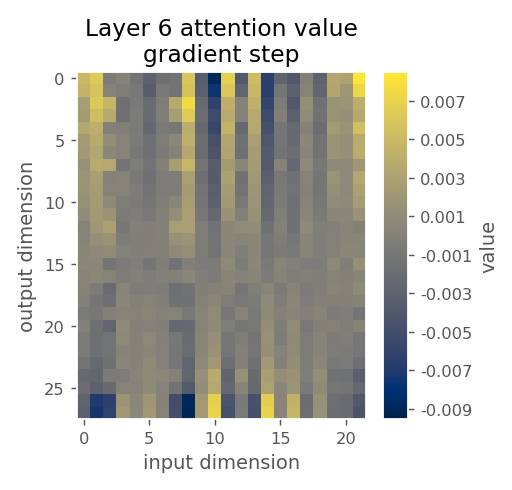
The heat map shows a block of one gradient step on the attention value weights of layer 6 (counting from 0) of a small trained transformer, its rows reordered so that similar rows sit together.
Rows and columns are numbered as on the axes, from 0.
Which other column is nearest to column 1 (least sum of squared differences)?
8
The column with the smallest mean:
10
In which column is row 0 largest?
21
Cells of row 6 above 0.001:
8
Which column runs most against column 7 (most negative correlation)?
3
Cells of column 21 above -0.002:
24
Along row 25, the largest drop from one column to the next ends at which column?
11
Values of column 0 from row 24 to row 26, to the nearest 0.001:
-0.002 -0.002 -0.003
